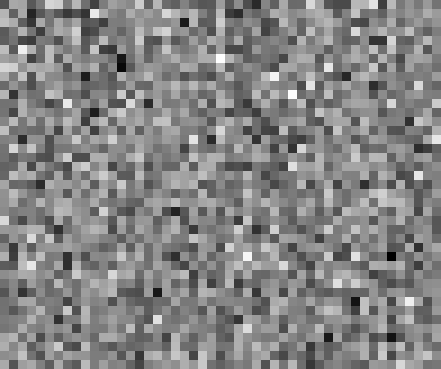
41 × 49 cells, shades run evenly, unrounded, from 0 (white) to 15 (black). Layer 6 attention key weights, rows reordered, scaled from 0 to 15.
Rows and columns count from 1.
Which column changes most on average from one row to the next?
42
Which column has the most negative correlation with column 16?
10
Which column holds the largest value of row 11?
2
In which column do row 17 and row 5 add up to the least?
34
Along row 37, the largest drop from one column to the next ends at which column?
33
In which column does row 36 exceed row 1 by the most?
7
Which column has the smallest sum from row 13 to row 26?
12
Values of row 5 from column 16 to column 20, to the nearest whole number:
3 10 10 6 10
